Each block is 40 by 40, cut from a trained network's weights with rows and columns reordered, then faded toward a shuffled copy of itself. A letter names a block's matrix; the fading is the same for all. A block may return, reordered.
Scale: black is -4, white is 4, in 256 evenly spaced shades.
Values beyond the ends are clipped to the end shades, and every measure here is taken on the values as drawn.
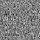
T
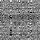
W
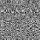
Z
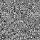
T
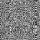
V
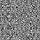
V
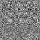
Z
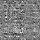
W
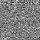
Z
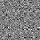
Z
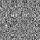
V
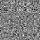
Z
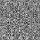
V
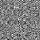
V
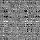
W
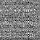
W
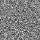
T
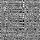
W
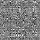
W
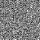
T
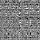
W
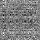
W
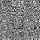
Z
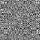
Z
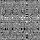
W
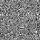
T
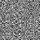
V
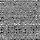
W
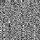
V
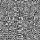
T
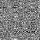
Z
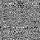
Z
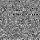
Z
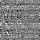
W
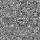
T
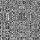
V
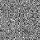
T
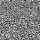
T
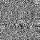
Z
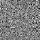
T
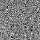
T
